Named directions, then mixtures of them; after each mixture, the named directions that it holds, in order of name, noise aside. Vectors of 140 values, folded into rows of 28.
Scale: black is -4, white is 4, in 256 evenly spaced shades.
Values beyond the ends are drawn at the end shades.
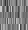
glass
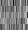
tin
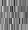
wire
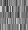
glass.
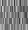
tin, wire.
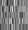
wire.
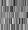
tin, wire.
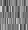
glass.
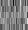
tin.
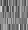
glass, tin.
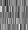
glass.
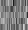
tin, wire.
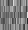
tin, wire.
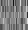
tin.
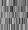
tin, wire.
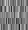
glass.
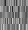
glass, wire.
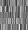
glass.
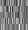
glass, wire.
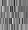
wire.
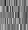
glass, wire.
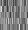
glass, tin.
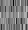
glass, tin.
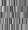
wire.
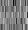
tin.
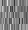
wire.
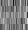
tin.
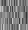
glass, wire.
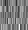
glass.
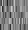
glass, wire.
